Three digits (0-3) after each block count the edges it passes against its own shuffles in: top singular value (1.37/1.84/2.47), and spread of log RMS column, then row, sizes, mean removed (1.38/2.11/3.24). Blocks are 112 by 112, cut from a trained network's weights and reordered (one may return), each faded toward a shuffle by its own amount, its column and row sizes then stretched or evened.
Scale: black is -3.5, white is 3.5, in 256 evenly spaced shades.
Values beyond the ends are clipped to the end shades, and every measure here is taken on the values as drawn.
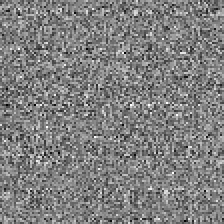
2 1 2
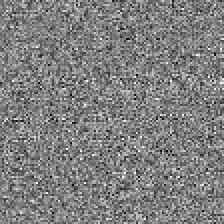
2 1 2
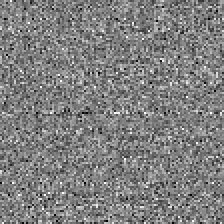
2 0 2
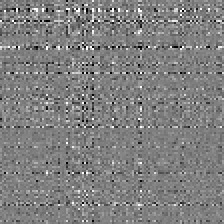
3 2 3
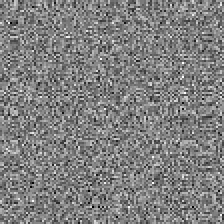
3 1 1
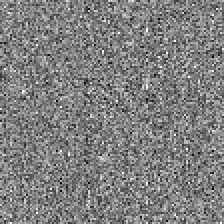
0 2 0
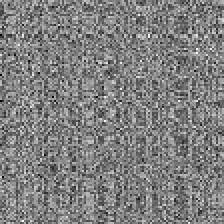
3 0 1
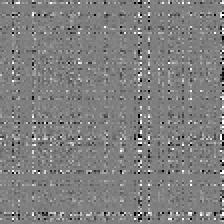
1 3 3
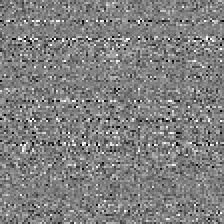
2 1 3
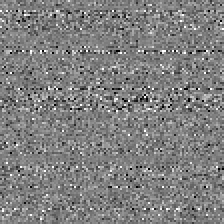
0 0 3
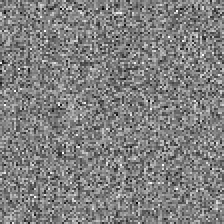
1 0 1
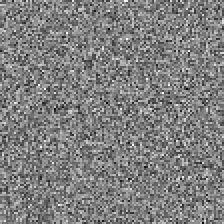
1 1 1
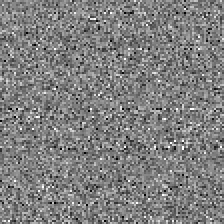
0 0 2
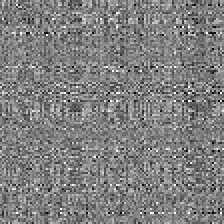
3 1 3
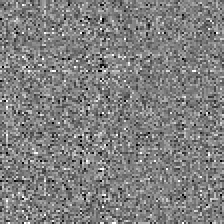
0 2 2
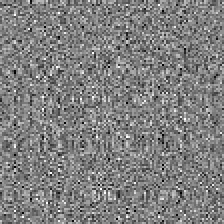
3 2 0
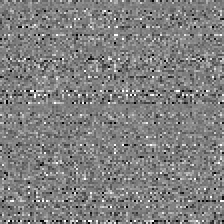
1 1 3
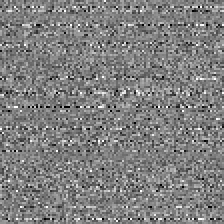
0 0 3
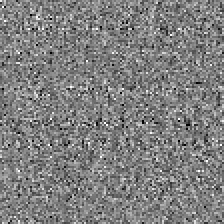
1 1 2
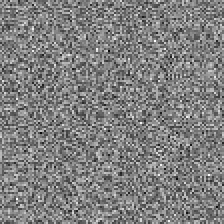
3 0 0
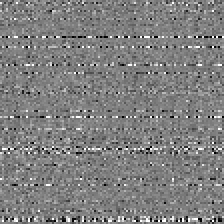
3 1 3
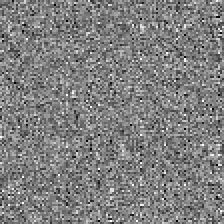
2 2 0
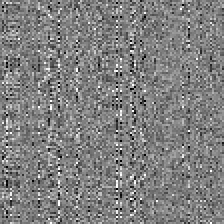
3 3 0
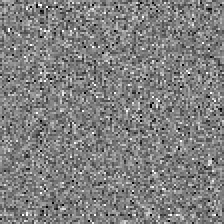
1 1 1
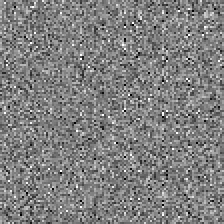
2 2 0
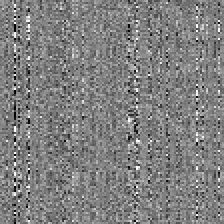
2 3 0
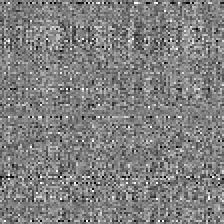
2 1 3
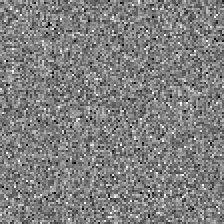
1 0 0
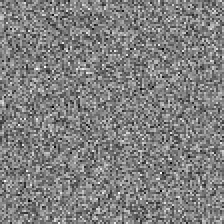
0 0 0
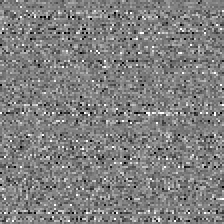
0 0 3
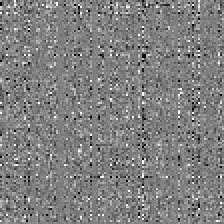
1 3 2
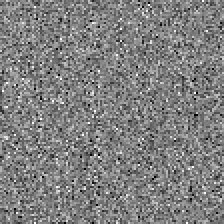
1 1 0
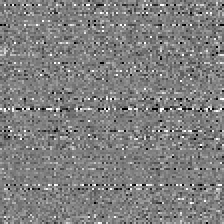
2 1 3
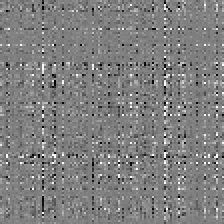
2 3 3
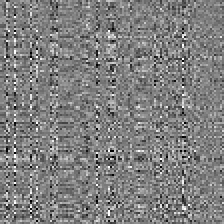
3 3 2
